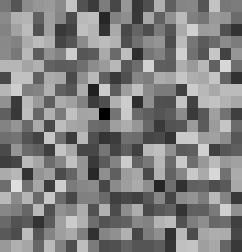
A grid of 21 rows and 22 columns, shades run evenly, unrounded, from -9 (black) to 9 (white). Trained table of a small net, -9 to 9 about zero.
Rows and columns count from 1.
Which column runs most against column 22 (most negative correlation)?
9
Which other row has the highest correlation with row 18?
11
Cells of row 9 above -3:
15
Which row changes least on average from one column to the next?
19
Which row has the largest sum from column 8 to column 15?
4
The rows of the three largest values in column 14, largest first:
6, 13, 2
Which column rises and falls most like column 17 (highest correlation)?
3
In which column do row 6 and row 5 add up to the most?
17
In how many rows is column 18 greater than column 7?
10
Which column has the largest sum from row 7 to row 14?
20
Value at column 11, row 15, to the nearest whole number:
-2
